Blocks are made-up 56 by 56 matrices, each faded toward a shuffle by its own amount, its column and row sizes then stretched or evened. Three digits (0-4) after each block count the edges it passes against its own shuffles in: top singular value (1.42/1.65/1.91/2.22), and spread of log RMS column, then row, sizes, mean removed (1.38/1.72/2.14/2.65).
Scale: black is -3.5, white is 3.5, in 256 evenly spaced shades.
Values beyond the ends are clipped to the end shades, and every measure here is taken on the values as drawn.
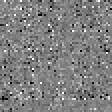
0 2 3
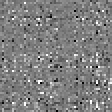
1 3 3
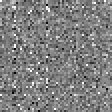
2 2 0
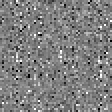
0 3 1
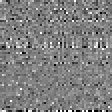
4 0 4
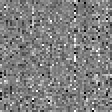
0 3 0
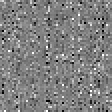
1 4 0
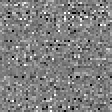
0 1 3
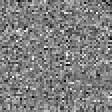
2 2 1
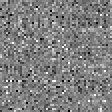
3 0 1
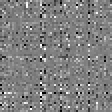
3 4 4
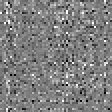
2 3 3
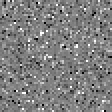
0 0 0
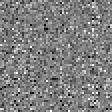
1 2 0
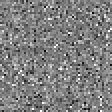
0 0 0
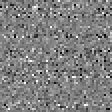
0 0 3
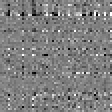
4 3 4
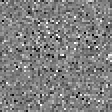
1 0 2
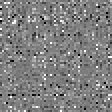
2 3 2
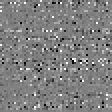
0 1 4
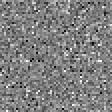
0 1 1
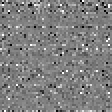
1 2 4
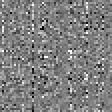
0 4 2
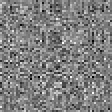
4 2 2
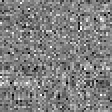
3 0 1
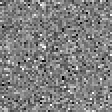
1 0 0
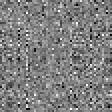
3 3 1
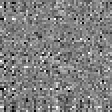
3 2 3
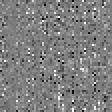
0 4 0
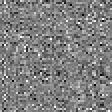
3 1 1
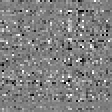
1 2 4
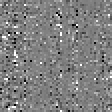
1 4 1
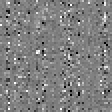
0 4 1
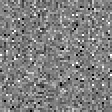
1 2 0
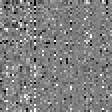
3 4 1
